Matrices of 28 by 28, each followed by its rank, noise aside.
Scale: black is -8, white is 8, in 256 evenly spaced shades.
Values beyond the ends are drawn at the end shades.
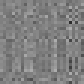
three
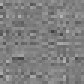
four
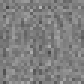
four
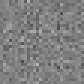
five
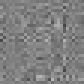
four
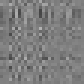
two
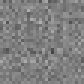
five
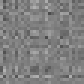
two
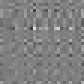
two
